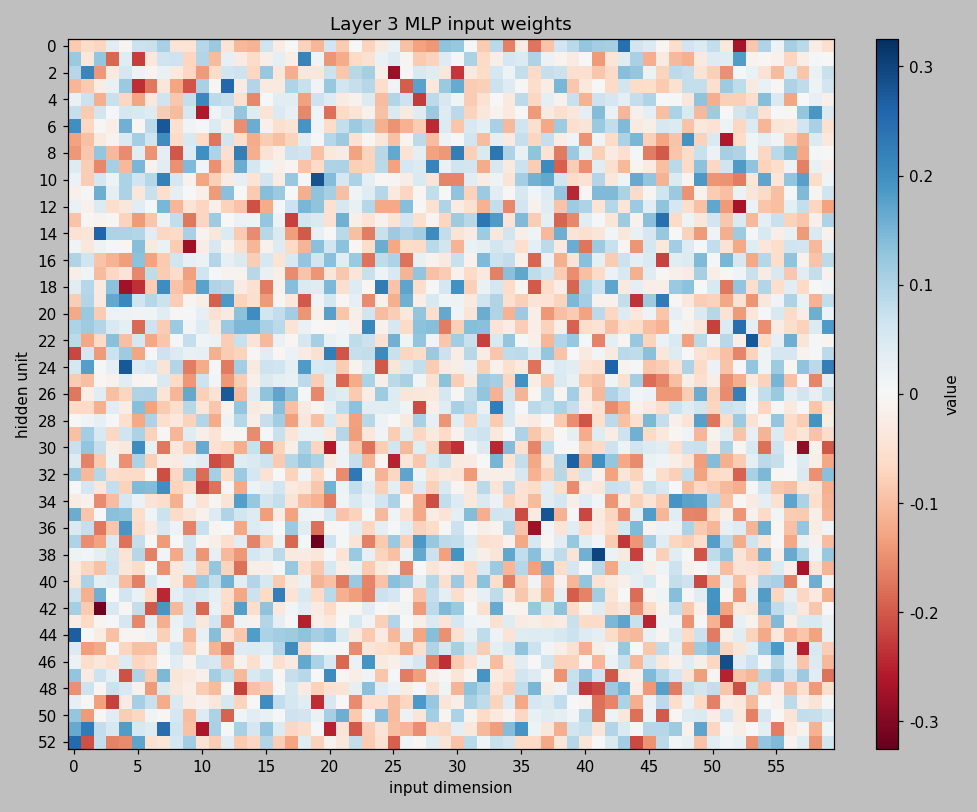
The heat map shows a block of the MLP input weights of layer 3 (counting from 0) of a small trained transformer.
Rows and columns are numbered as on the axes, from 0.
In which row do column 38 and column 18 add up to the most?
6
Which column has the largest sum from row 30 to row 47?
0
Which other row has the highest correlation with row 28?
17
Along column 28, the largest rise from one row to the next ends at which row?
9
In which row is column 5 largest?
30
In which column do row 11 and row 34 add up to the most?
47
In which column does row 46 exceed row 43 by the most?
51
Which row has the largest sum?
10
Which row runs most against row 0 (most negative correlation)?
21
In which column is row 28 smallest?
40
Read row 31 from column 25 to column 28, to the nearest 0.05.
-0.25 -0.05 -0.1 0.05
